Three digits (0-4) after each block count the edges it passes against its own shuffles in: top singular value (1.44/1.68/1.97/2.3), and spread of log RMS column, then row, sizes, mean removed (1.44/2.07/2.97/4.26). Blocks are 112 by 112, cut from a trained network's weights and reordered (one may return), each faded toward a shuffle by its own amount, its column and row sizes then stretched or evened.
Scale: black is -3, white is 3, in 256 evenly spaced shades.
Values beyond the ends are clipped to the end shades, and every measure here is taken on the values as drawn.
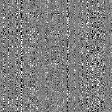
2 4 1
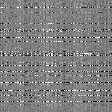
4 0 4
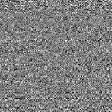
4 1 3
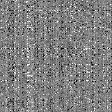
3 2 2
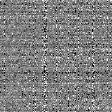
3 3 0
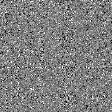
0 2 1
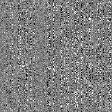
1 4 1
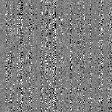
1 4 2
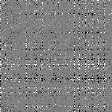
3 3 3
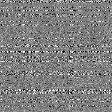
3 1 4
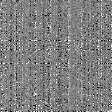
3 3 2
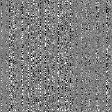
0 4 1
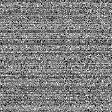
4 1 0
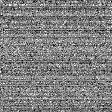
4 0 1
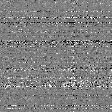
2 1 4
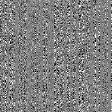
2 4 0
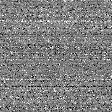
2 0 2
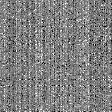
4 2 2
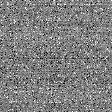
1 1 0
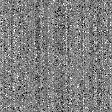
2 2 0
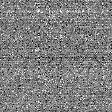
2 1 0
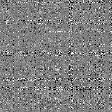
2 3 3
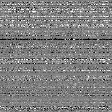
4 1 4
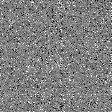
0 1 0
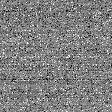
1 0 1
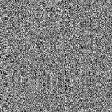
3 2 0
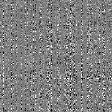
2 4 2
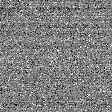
1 0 0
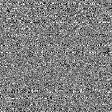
2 0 3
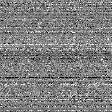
4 1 3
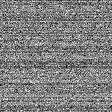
4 0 0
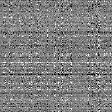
4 3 2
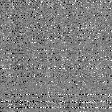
1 0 3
